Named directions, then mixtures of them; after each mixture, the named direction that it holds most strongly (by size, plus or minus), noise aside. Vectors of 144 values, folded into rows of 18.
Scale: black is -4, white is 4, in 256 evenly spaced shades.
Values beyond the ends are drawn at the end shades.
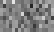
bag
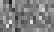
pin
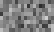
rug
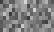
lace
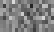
bag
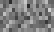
lace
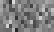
pin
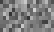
lace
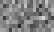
bag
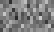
lace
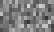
rug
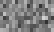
rug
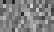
bag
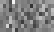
bag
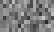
bag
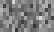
bag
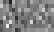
pin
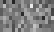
bag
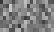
lace
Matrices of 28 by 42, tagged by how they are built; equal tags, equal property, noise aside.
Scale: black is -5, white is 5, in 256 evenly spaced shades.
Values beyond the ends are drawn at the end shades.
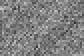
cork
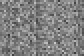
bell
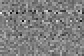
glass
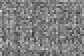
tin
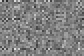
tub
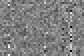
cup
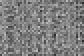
tin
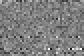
glass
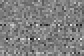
glass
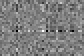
tub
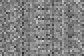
bell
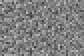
bell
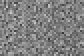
bell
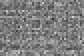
tin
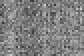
tin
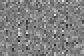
cup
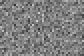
bell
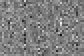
cup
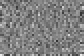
tub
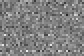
glass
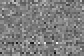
glass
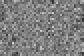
tub
